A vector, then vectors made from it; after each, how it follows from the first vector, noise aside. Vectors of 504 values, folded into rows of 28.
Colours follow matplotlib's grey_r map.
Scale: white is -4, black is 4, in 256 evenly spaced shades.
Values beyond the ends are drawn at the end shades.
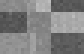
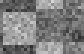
wrapped around, negated.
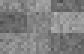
shrunk.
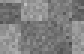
wrapped around, negated, shrunk.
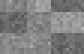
shrunk.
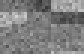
negated, partly zeroed.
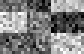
negated, scaled up.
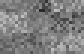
negated, partly zeroed.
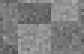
wrapped around, negated, shrunk.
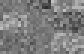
negated, partly zeroed.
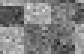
wrapped around, negated.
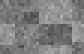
wrapped around, negated, shrunk.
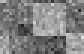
wrapped around, negated.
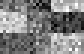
negated, scaled up.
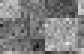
wrapped around, negated.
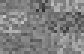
negated, partly zeroed.
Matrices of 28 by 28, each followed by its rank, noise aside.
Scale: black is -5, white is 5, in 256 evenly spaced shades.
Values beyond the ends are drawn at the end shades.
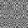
two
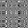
two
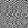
two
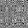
three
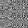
four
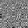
three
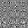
five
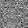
five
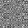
four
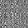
four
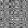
three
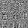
five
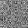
five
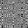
three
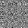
three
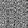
five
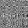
four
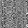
four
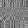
two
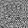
five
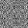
three
